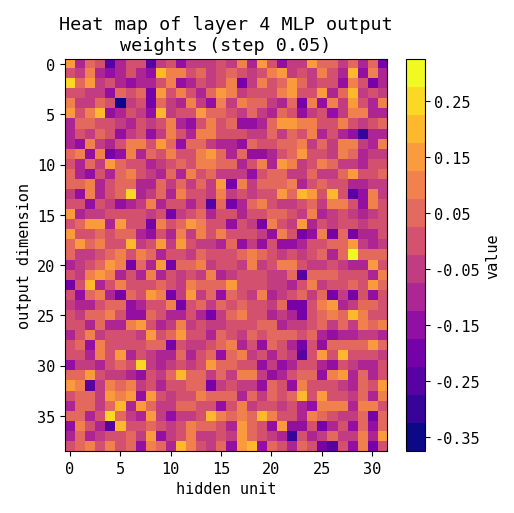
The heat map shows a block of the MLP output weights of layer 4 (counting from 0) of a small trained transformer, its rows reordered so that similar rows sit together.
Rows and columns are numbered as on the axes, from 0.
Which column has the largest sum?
13
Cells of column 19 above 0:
10
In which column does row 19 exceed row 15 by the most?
28
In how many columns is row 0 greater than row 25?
13
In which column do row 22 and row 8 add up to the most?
2
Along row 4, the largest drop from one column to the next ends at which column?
5
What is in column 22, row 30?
-0.1
